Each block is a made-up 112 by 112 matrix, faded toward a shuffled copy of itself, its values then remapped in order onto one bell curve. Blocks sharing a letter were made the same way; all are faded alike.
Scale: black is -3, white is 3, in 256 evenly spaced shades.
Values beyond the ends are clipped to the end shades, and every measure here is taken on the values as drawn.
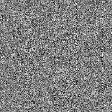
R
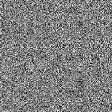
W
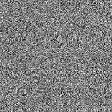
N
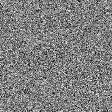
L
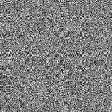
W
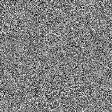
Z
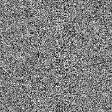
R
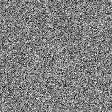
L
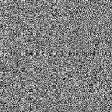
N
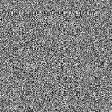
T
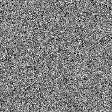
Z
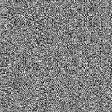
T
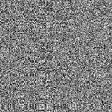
N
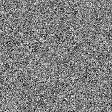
L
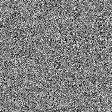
Z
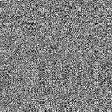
N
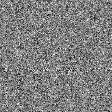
Z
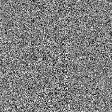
Z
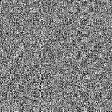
N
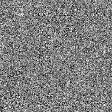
Z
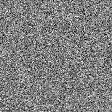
L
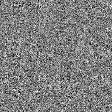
Z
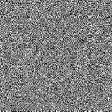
W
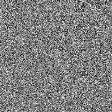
Z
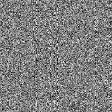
R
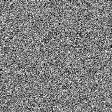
L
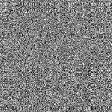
T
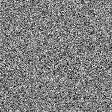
L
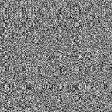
T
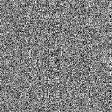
R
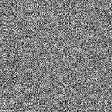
T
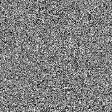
Z
